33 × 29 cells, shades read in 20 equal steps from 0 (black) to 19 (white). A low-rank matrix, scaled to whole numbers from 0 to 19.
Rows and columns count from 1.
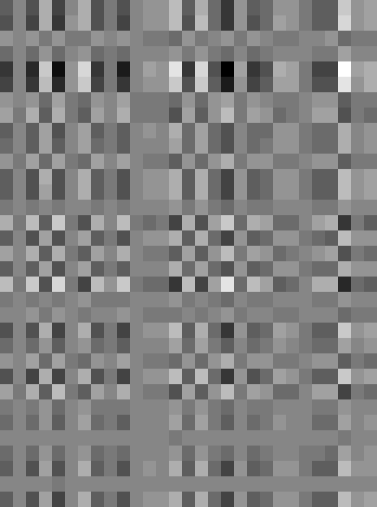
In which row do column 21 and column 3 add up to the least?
5
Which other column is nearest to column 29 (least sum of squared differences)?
22
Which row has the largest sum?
19
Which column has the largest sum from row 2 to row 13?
27
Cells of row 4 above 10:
5
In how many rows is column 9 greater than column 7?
10
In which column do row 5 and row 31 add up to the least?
18
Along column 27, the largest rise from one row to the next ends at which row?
16
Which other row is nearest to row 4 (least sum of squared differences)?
30
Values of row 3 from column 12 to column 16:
9 9 8 11 9
